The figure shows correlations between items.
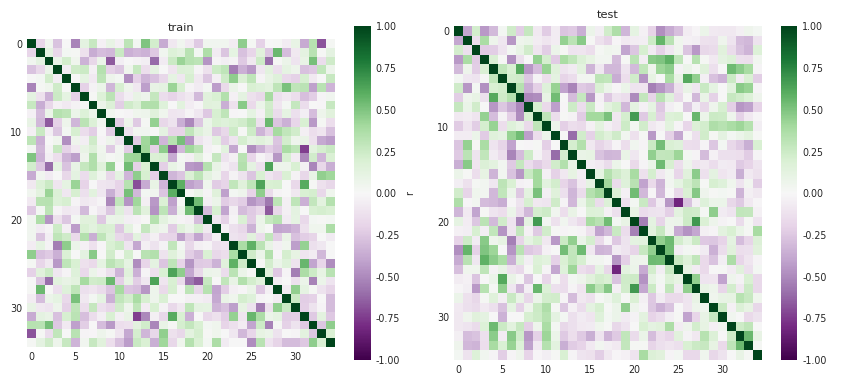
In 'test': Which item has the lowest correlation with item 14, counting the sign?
0
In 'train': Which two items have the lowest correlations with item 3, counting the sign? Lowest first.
23, 25
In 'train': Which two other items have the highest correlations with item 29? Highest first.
5, 12
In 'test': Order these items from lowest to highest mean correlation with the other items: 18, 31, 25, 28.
18, 25, 28, 31
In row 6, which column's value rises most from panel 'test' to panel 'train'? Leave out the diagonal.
22
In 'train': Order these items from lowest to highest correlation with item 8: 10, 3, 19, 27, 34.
19, 10, 34, 27, 3
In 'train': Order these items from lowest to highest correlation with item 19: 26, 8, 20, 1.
20, 26, 8, 1
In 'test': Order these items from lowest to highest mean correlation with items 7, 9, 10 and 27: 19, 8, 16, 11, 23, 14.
8, 14, 23, 11, 19, 16
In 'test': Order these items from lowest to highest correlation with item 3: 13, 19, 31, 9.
19, 31, 13, 9
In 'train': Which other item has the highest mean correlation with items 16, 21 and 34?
26
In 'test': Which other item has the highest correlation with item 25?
13
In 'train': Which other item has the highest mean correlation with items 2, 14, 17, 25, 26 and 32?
16
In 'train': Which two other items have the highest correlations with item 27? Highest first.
14, 9
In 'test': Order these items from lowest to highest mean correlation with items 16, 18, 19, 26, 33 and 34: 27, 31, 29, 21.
21, 31, 29, 27
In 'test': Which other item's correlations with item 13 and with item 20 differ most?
17
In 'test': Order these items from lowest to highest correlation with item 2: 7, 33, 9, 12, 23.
33, 23, 9, 12, 7
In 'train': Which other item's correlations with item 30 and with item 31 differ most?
12
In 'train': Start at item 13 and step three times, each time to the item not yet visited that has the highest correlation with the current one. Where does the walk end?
7
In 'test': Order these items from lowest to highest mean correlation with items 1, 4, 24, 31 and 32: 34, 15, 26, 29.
15, 29, 34, 26
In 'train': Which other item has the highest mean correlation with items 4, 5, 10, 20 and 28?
1
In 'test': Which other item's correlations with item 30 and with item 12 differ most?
23
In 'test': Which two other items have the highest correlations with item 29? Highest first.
19, 10
